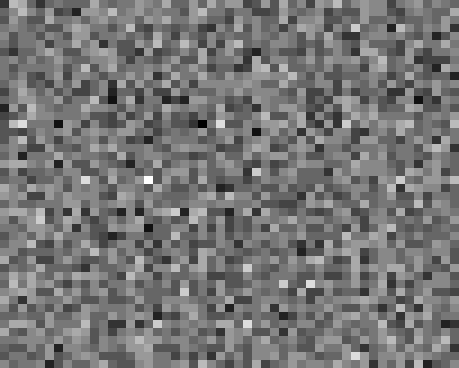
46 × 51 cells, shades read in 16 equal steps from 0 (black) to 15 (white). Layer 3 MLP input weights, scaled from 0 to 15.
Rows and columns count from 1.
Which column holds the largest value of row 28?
5
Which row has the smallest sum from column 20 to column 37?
24
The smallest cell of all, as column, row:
23, 16
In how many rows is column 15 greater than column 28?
29
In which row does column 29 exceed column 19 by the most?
13
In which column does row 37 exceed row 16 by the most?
7
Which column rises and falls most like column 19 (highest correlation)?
32
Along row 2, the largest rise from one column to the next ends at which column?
10
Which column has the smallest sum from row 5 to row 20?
1
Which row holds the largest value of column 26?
25
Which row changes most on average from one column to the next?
27
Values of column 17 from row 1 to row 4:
8 7 9 4
